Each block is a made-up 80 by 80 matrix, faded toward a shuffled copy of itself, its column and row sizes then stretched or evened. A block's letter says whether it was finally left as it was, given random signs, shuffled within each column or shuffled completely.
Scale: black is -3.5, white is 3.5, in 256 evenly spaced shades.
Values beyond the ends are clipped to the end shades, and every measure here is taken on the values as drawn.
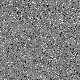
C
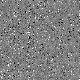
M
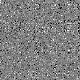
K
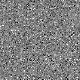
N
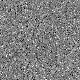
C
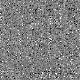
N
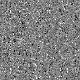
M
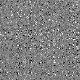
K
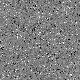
C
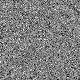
C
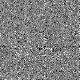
N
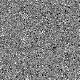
M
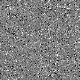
N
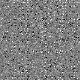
K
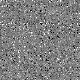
N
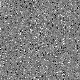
M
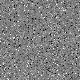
M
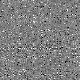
K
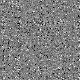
N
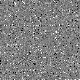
N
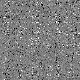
N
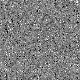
M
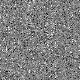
M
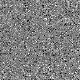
N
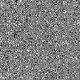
K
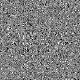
K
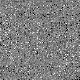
N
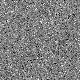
C
